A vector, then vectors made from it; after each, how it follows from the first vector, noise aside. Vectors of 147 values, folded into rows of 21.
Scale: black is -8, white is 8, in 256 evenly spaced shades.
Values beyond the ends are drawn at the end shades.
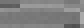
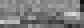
wrapped around, negated, scaled up.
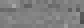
negated, partly zeroed.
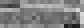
scaled up.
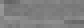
reversed, shrunk.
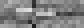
wrapped around, negated, scaled up.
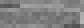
copied.
